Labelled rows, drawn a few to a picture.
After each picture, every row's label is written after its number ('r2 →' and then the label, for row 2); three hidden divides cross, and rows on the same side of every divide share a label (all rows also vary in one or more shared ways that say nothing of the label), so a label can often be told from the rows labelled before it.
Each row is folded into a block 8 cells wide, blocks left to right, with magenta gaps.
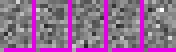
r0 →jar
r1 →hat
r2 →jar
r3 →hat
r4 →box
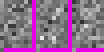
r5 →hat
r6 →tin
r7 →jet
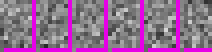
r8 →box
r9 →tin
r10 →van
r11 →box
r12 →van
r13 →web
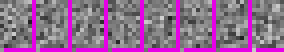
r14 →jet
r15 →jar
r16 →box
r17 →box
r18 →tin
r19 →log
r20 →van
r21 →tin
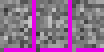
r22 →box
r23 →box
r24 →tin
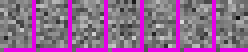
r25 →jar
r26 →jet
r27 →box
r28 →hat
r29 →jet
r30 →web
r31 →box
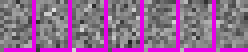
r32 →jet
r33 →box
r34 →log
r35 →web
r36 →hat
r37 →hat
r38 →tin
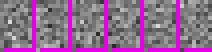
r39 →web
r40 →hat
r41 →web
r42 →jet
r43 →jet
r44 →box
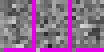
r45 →hat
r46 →log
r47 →jet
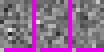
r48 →van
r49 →tin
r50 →jar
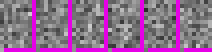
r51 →log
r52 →tin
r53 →tin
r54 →jet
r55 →jet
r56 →hat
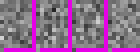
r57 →van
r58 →jar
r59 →van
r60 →log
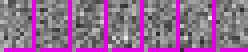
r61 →jar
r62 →box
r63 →hat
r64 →tin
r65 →jar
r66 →box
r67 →van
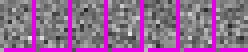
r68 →log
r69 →box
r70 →web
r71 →van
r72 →jar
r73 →van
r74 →hat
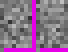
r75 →jet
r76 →jet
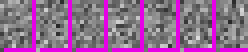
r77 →box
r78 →jar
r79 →web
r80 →hat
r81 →hat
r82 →tin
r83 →tin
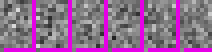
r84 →box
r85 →hat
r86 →van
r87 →hat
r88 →log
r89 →log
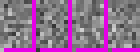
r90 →hat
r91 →box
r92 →van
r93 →hat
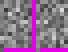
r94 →box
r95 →web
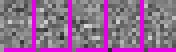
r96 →hat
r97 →web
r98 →jet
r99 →web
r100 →box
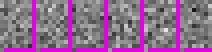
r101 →box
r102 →log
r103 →jet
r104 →log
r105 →jar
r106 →hat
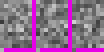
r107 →log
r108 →van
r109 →tin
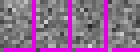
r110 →jet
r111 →web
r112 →hat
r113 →tin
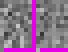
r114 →jar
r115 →jar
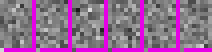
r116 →log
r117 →van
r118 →box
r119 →web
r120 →tin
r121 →hat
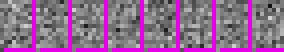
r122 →box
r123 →hat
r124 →hat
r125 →tin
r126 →web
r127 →tin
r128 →hat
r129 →web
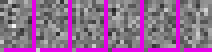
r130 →jet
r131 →jar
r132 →log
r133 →box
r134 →tin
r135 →tin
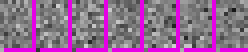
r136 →log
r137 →web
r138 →box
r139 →hat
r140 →tin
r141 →log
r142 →jar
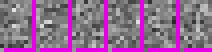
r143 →jet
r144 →hat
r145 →jar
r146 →hat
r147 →jet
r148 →tin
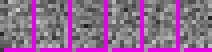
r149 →box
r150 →hat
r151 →hat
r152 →jar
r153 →jar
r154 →jar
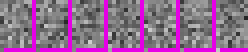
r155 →log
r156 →jet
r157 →hat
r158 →jar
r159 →van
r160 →jet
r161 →jar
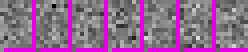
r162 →hat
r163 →tin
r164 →box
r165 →hat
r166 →box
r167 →jet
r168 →web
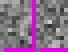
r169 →van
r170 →hat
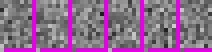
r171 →tin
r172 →jet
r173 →box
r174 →log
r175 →box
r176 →hat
